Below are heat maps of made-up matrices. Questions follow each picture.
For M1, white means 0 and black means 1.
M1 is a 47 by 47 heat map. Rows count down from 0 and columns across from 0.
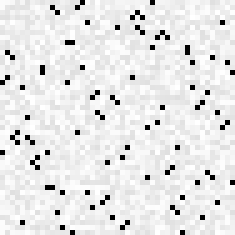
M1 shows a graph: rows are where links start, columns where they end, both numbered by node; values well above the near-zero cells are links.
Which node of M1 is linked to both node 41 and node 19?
node 18
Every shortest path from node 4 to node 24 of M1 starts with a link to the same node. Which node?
node 17
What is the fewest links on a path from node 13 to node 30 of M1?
3
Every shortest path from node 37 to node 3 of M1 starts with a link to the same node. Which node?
node 10
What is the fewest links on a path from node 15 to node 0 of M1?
6
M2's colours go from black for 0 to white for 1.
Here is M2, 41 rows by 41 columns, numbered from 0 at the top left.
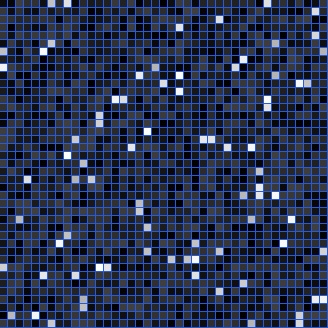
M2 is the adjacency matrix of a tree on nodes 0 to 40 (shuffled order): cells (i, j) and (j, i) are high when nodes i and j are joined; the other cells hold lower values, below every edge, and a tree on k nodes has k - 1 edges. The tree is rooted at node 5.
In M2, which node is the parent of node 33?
0
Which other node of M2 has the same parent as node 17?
22
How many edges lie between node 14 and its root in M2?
5
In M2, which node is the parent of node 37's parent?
6
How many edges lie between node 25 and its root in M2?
4
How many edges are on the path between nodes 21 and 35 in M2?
4
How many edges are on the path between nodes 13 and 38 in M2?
7
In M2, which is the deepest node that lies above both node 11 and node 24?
34
